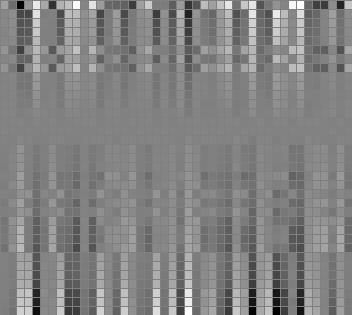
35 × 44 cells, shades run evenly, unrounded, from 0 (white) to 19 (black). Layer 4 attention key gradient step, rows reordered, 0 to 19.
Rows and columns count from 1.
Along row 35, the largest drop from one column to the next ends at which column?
24
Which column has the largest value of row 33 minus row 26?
35
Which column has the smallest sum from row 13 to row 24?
3
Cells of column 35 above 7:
30
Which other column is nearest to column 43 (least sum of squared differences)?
40
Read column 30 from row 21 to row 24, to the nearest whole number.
9 8 9 8
